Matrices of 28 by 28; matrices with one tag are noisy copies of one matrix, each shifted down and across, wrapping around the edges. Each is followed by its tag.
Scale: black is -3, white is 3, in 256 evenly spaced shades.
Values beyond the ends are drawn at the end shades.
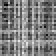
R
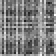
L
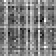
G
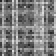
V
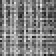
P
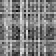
L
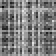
R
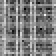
V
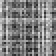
R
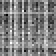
G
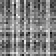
G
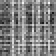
P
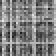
G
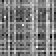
L
